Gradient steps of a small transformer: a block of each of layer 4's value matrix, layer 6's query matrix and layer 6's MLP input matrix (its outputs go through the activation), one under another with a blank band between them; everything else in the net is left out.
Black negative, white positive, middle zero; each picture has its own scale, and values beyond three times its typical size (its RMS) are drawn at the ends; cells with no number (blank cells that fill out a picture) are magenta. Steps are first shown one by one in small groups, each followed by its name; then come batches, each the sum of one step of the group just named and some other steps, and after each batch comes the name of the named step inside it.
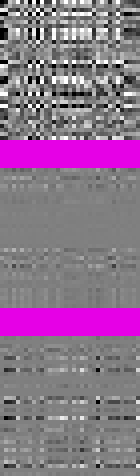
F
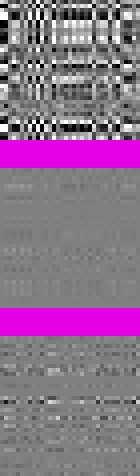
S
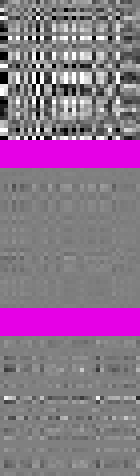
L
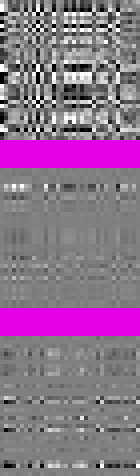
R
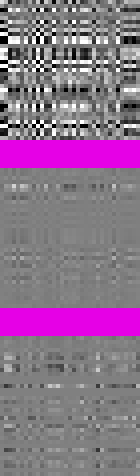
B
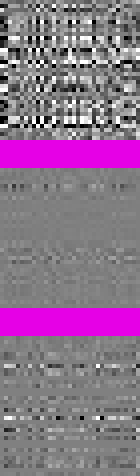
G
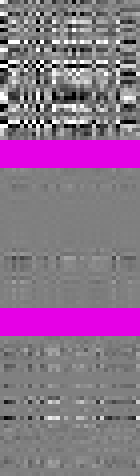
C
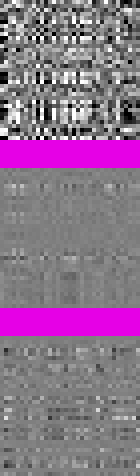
L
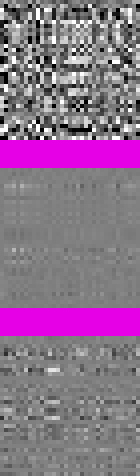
S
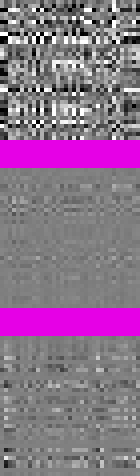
B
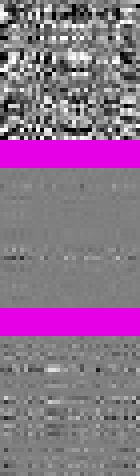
S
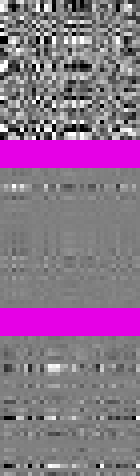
R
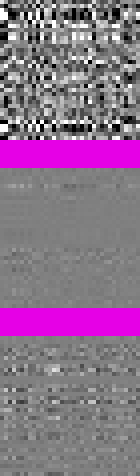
S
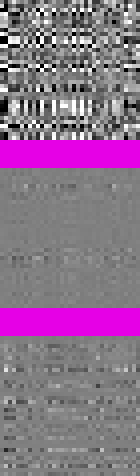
B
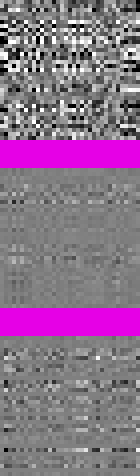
B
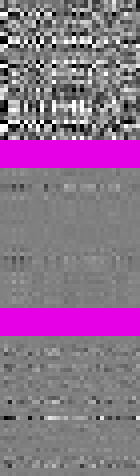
C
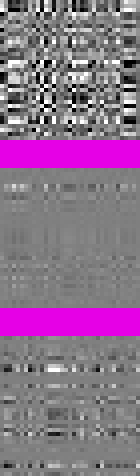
R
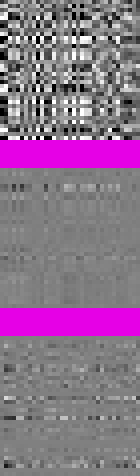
L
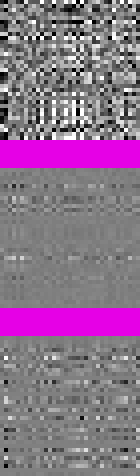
G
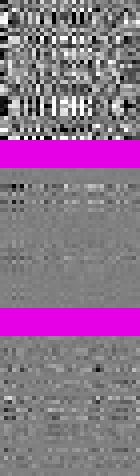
L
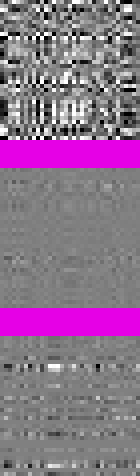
L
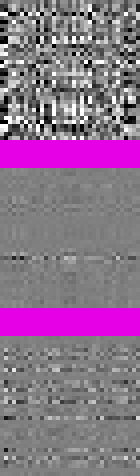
C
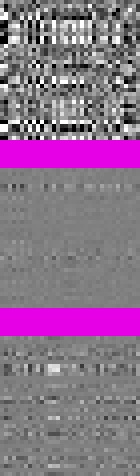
S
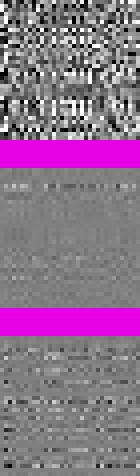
R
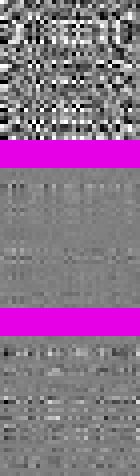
S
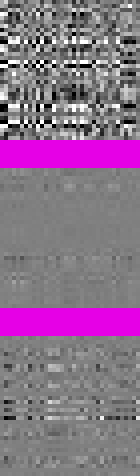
C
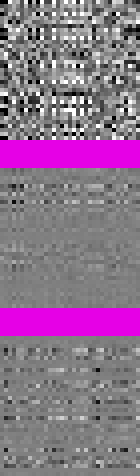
F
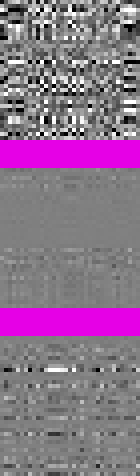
F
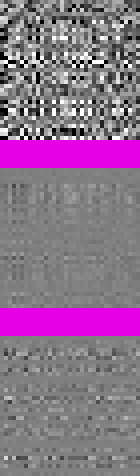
L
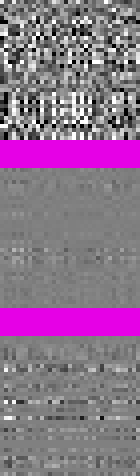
G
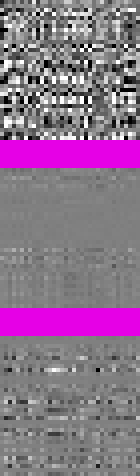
F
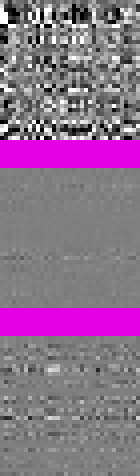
S
